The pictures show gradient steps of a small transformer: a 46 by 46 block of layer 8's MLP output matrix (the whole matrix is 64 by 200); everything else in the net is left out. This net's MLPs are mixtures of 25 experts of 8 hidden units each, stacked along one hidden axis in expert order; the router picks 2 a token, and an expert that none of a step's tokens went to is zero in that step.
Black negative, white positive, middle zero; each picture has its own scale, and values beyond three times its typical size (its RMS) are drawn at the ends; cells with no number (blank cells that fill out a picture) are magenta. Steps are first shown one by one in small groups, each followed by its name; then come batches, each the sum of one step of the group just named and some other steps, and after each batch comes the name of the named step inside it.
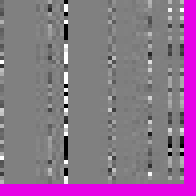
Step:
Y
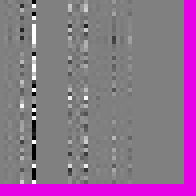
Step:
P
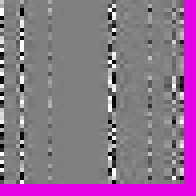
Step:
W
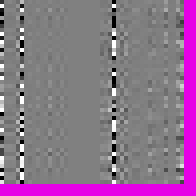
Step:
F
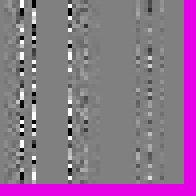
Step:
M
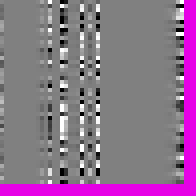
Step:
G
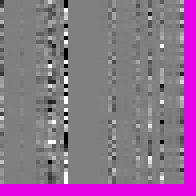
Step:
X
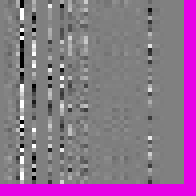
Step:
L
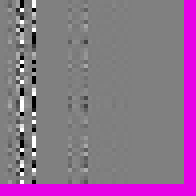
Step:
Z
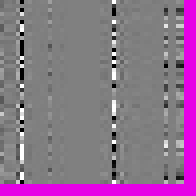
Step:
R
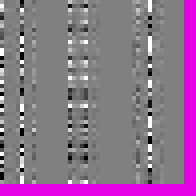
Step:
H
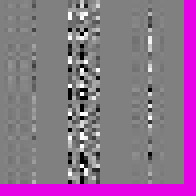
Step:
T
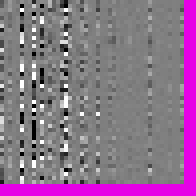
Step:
P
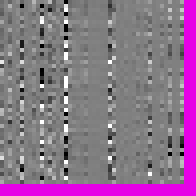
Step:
Y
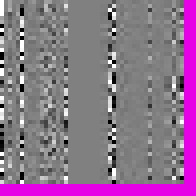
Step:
W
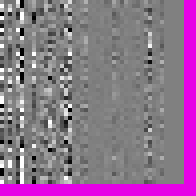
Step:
L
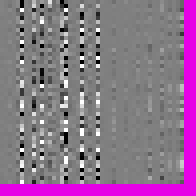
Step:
Z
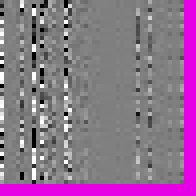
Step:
M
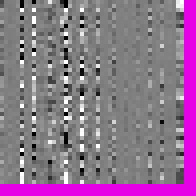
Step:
X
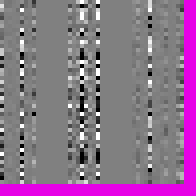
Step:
H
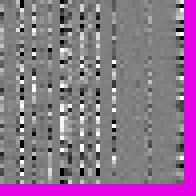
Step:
G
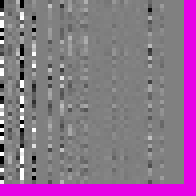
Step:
L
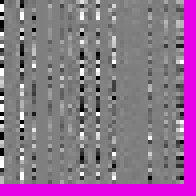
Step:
L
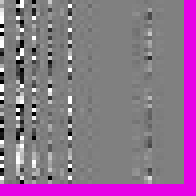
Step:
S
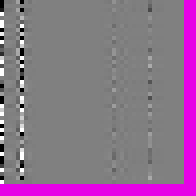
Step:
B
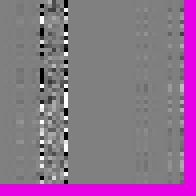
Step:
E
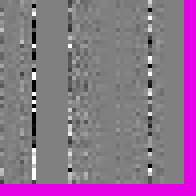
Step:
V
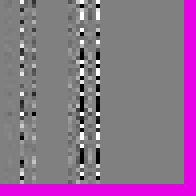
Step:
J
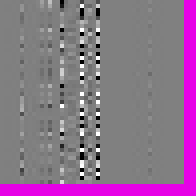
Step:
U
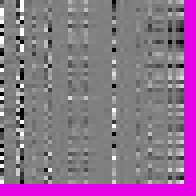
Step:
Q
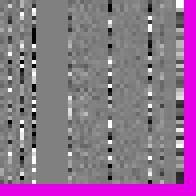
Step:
V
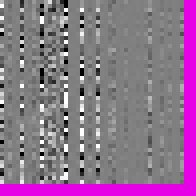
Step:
E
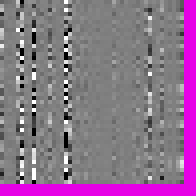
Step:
V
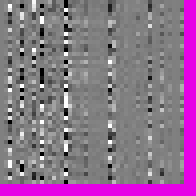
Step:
E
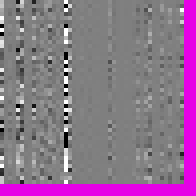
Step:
S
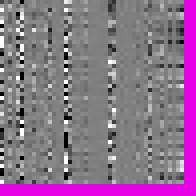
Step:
Q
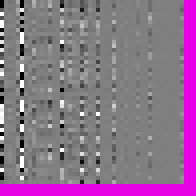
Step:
B
